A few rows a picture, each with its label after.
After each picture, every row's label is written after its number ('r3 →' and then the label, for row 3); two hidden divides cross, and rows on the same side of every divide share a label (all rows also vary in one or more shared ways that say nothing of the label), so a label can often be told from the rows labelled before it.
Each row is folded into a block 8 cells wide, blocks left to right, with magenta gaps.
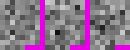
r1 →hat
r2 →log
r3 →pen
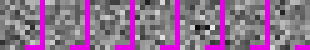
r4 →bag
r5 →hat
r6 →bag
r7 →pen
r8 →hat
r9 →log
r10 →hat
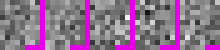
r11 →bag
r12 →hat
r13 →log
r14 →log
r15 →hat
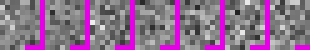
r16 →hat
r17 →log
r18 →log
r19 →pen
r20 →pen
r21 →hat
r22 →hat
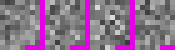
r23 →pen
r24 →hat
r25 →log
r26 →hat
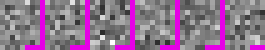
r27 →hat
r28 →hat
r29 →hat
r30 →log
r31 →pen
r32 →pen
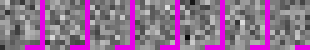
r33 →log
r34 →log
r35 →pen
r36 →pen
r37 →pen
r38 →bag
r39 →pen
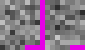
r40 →log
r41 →pen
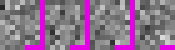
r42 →log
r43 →bag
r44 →bag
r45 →pen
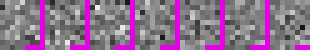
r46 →log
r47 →pen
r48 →bag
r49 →log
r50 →pen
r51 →bag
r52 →pen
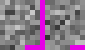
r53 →log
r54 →pen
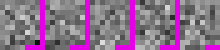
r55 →log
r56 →log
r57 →bag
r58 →pen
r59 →hat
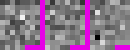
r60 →bag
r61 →pen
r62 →pen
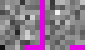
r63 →bag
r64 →pen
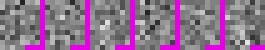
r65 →pen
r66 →log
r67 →log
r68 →log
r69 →pen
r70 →log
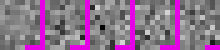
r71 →log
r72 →pen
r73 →bag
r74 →bag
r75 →log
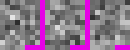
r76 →pen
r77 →log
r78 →pen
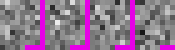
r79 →log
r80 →hat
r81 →bag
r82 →bag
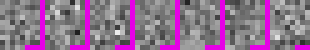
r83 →log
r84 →bag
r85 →hat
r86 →hat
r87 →pen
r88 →pen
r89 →log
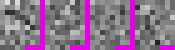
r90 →log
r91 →hat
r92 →hat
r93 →bag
